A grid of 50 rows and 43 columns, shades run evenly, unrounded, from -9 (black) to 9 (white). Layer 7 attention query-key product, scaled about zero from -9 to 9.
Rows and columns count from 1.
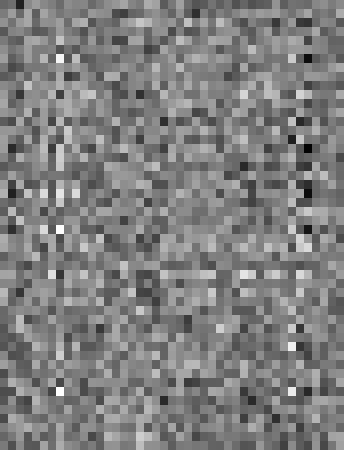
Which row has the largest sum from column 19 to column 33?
31
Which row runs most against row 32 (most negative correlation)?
38
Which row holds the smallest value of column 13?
37
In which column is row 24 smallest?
6
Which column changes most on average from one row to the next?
39
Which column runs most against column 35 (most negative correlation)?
18
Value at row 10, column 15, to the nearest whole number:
-4
